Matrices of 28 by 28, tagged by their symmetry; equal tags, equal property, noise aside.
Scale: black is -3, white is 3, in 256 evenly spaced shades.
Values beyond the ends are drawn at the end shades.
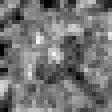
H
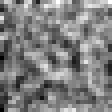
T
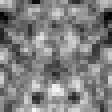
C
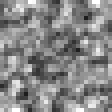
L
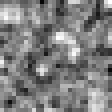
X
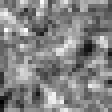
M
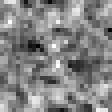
L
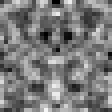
C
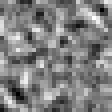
T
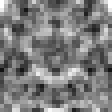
C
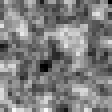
X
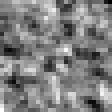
T
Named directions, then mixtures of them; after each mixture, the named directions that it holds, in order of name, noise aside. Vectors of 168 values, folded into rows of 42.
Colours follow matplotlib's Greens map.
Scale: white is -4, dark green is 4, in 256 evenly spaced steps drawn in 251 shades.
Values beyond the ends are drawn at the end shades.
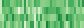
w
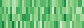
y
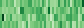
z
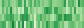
w, y.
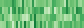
w, y.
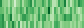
y, z.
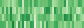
w, y.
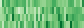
w, y.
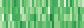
y, z.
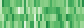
w.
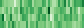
y, z.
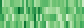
w.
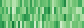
y.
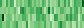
z.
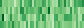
y, z.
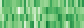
w.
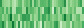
y.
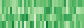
w, y.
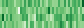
w, z.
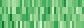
y.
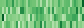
y, z.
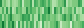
y.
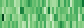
z.
